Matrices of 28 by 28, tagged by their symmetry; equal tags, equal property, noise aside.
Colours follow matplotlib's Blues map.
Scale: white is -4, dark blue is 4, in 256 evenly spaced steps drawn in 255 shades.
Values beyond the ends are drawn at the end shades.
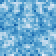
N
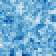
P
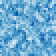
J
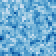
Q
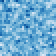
Q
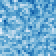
P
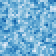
Q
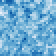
Q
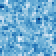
P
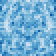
N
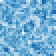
J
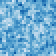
Q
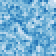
J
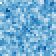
J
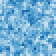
Q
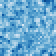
Q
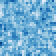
P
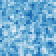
P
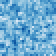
Q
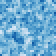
J
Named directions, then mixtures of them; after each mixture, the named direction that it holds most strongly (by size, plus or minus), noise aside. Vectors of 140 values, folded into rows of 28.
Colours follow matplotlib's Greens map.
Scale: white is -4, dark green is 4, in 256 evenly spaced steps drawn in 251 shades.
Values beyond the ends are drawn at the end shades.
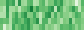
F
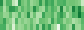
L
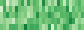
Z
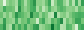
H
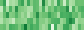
Z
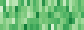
Z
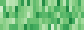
Z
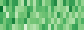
Z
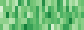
Z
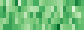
F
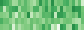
L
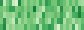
L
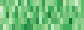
F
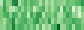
L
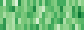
L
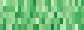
H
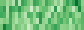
F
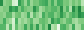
L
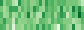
L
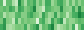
H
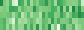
L
